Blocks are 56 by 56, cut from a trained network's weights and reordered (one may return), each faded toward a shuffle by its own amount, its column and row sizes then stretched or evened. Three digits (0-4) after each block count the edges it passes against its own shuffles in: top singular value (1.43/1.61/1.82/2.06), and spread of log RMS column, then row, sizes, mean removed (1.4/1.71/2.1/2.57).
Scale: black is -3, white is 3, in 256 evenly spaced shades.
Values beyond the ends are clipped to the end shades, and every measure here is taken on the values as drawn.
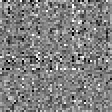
0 3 2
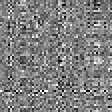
4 3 2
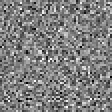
2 0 2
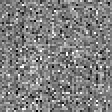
1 3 0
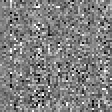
0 4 0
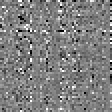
2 4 2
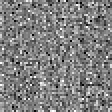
0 0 0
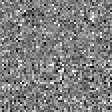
0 2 2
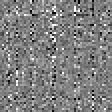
1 4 2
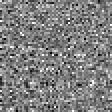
2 1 1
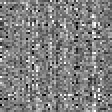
2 3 1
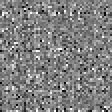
0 1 2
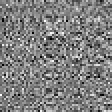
4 2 4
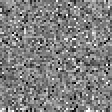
0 1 1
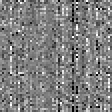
3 4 1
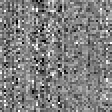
2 4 0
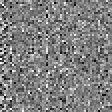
3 3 0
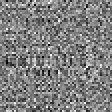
3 2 1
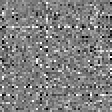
1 3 3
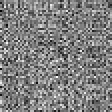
4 2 1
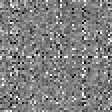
2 4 2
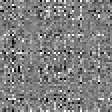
3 4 4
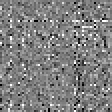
0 4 3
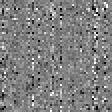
0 4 1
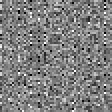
4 4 0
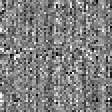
3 2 2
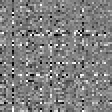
2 4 3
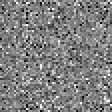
1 2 0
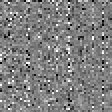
2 4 1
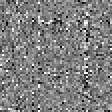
1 3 1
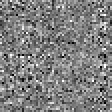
1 3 2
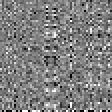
3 3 1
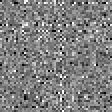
1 2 3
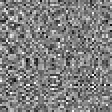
3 1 0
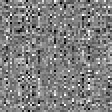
3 4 1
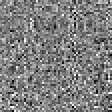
2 3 0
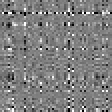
4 4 4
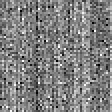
4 1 1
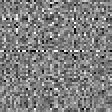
4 2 2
